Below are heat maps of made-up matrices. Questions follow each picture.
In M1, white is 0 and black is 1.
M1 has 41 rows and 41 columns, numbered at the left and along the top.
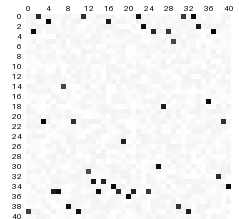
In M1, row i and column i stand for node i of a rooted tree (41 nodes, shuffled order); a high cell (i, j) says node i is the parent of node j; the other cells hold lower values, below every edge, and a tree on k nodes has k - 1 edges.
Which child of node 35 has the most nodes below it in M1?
21
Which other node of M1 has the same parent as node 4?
16
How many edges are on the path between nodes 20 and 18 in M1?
9
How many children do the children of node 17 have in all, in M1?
1
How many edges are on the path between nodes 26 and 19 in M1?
8
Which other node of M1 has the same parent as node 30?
8
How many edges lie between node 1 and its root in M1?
3
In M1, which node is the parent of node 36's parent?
34
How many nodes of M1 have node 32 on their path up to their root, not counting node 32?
4
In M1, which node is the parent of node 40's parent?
2
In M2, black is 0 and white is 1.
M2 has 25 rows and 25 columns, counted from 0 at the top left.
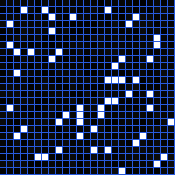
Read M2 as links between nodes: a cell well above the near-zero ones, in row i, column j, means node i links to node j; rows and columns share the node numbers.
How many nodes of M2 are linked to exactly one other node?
7
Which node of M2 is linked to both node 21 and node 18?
node 13
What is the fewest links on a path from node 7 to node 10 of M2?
2
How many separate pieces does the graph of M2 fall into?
3
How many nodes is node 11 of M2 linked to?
4
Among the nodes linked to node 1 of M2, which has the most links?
node 15
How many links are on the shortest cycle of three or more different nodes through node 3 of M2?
6
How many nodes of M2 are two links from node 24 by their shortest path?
2
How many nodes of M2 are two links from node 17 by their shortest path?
5
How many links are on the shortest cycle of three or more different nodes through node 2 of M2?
6
